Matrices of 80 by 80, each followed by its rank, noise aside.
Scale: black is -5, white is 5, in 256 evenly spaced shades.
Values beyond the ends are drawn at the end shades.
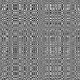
two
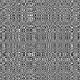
three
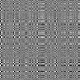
one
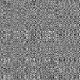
four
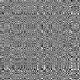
four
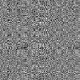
five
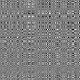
three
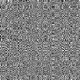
five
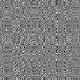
four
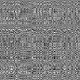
five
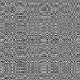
three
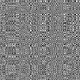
three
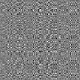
three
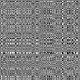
two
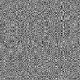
five
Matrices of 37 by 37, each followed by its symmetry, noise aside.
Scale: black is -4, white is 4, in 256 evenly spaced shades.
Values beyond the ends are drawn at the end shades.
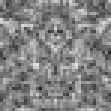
mirrored left to right.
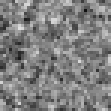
antisymmetric.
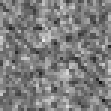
same after a half turn.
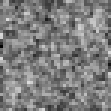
same after a half turn.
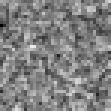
no symmetry.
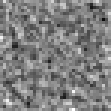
symmetric across the other diagonal.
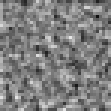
antisymmetric.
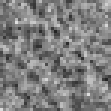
symmetric across the other diagonal.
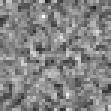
same after a half turn.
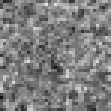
no symmetry.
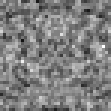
mirrored left to right.
